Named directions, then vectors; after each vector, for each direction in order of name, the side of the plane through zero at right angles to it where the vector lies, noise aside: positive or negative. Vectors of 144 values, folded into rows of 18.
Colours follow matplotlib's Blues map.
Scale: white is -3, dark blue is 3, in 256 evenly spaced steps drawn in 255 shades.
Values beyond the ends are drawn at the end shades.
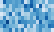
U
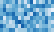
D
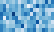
positive, negative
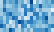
positive, positive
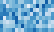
positive, negative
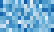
negative, negative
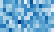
positive, positive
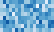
negative, positive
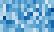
negative, positive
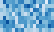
negative, positive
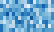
positive, negative
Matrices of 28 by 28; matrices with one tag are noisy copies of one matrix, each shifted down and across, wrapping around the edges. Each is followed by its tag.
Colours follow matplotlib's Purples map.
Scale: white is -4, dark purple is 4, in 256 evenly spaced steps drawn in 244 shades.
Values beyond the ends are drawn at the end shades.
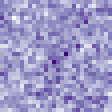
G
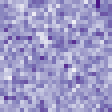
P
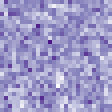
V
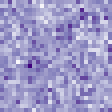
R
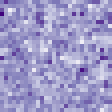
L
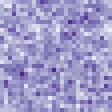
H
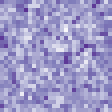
L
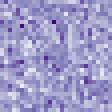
V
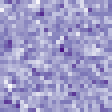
P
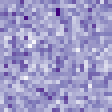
V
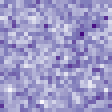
G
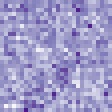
R
